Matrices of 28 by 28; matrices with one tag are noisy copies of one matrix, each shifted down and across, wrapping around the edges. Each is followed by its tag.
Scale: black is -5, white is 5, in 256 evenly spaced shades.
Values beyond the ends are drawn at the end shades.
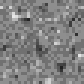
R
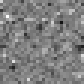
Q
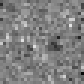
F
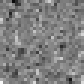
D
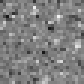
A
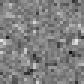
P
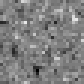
R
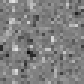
D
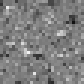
R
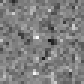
D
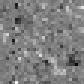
F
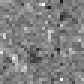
F
